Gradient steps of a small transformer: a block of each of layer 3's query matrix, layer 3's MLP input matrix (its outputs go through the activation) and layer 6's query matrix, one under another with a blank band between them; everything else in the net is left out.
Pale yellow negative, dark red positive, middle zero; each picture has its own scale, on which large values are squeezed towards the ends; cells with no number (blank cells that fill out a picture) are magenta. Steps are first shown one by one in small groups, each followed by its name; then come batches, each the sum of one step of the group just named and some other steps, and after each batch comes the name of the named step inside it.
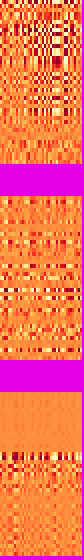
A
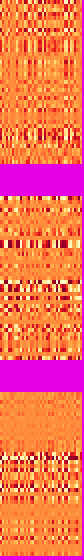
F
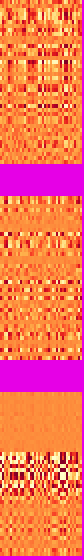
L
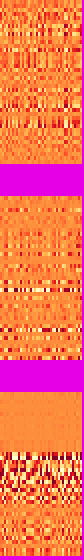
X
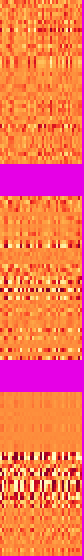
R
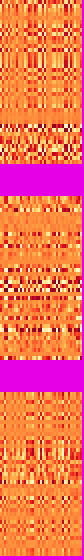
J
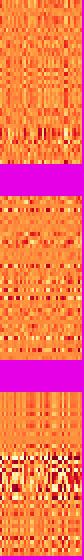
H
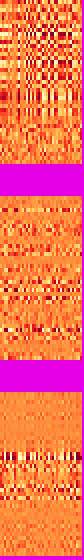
J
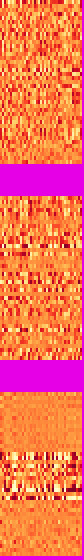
F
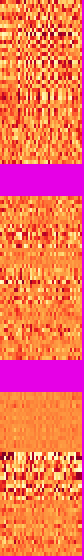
F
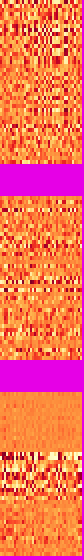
A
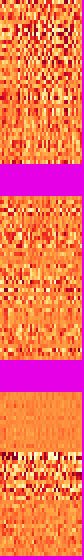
A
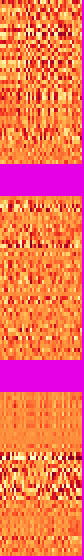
H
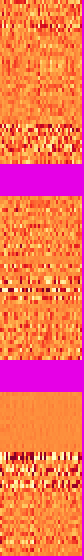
R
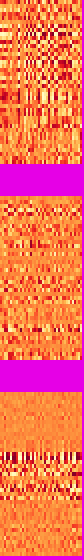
J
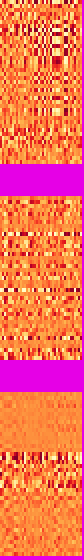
A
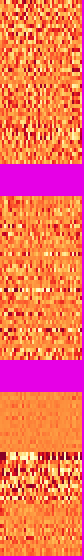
X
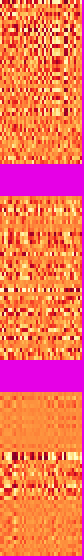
A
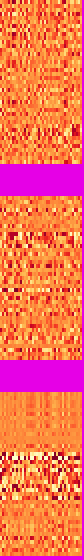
H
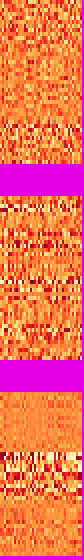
F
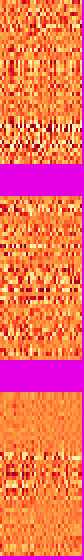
J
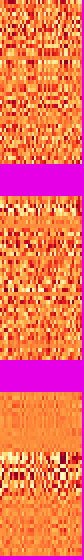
L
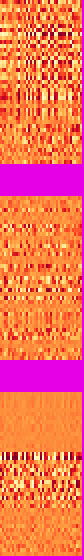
R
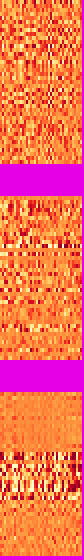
R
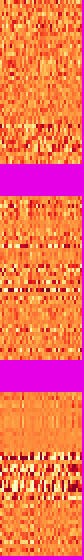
R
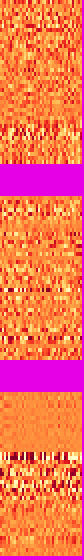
R
